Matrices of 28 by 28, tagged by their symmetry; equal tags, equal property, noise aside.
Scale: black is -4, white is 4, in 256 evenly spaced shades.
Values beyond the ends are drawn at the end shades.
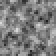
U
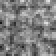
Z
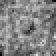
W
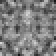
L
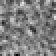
Z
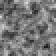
W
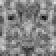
L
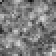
W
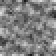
U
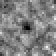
W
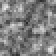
U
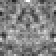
L
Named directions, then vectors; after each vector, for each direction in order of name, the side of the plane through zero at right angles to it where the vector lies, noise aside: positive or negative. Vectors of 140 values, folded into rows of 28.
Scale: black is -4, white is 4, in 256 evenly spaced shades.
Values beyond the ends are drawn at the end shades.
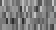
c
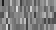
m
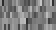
negative, positive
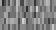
negative, positive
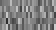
positive, positive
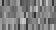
negative, positive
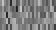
negative, negative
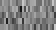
positive, positive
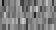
negative, positive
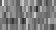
positive, negative
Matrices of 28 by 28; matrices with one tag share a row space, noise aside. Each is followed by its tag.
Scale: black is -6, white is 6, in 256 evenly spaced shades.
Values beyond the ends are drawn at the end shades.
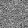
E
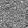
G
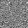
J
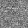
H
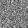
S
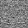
H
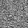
G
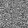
J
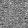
E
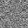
J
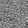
G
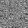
E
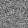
H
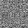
J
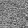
G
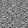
S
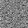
J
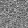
G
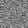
J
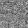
G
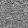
H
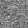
H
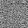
J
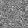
E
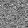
G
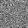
J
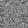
J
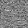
H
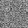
J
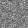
S
